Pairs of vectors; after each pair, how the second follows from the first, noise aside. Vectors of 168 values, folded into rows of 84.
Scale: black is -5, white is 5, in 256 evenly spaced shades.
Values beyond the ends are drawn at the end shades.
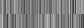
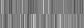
wrapped around, negated, partly zeroed.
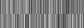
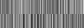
shuffled.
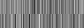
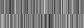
reversed.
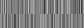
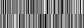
negated, scaled up.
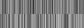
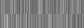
wrapped around, negated, shrunk.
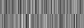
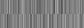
reversed, negated, shrunk.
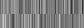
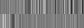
partly zeroed.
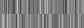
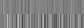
partly zeroed.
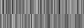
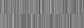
wrapped around, negated, shrunk.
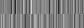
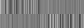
wrapped around, negated, partly zeroed.
